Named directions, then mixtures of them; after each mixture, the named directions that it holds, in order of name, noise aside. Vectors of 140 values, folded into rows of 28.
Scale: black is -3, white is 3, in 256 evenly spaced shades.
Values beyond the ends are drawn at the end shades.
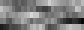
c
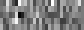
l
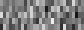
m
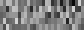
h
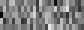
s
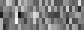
h, l, s.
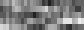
c.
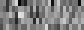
l.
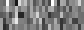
l.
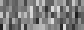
m.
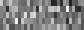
h, m, s.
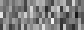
m.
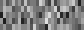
h, s.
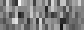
l, m.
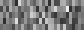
l, m, s.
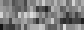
c, m.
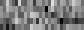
c, l, m.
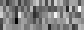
h, l, s.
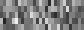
l, m, s.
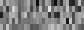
h, s.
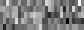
c, h, l.
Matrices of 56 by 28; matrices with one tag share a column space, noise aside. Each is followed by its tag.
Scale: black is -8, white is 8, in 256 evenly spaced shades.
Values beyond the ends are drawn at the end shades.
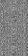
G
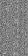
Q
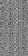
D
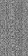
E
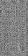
D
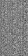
Q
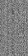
G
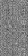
E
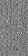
E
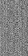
D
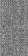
E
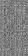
E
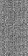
Q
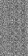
Q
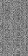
E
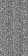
Q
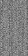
D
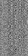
E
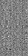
E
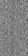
Q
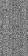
E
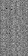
E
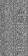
G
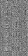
D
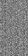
Q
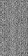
Q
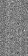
Q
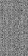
E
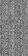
E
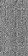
D
